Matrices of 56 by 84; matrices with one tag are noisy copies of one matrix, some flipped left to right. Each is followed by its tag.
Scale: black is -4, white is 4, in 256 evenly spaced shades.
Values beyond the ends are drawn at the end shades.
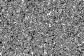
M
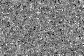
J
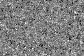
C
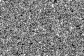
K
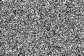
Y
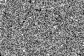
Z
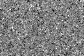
K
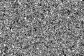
Y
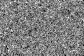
Y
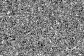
C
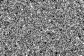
J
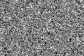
J
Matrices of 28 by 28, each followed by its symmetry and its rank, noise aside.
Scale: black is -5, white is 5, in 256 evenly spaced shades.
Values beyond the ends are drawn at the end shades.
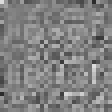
symmetric, rank four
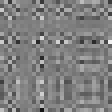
antisymmetric, rank two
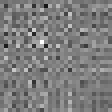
symmetric, rank three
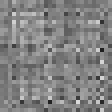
symmetric, rank three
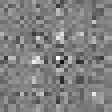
symmetric, rank three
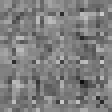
symmetric, rank four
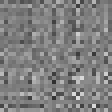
no symmetry, rank three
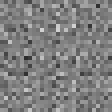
antisymmetric, rank four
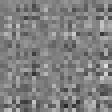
antisymmetric, rank four
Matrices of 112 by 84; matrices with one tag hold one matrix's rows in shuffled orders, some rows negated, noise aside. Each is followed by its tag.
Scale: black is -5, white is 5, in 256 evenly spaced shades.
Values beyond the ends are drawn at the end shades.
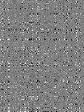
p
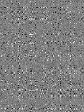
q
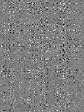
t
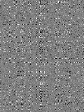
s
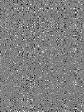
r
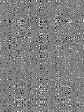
s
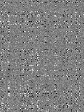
p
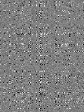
s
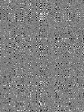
s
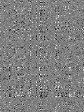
s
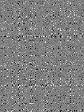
q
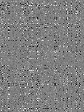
p
